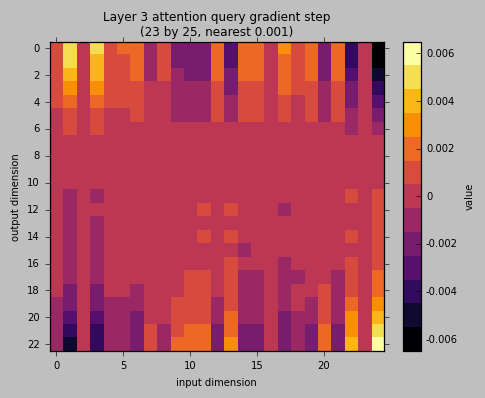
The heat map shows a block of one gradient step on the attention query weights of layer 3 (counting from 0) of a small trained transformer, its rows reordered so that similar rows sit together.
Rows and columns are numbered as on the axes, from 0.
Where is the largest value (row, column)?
22, 24
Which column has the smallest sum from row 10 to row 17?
1
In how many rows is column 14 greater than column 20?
6
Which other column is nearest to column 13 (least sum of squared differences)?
11
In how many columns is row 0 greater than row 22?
14
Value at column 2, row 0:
0
